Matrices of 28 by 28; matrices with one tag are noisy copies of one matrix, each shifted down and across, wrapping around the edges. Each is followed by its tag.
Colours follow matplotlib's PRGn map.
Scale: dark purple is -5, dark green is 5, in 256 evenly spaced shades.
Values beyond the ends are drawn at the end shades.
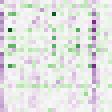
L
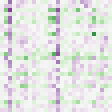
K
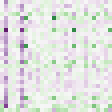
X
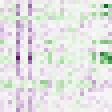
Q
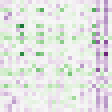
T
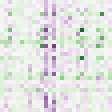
T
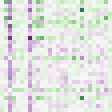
L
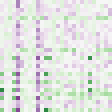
L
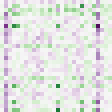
L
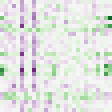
Q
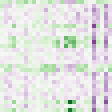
Q
